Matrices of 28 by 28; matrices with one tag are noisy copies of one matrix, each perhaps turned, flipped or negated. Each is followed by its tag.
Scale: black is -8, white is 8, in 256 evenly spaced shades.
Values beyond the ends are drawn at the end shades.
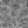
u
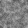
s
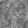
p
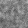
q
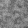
q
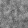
q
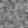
s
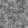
s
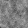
p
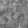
q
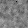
q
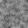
s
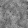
p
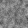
s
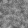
s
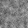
u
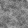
p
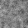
u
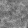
p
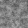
u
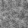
u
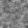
s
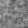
q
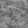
p
